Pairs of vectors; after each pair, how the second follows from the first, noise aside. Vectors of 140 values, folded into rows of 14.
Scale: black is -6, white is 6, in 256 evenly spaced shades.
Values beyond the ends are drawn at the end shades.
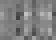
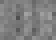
shrunk.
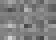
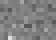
partly zeroed.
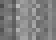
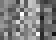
reversed, scaled up.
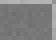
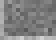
reversed.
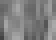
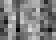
wrapped around, scaled up.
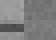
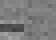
partly zeroed.
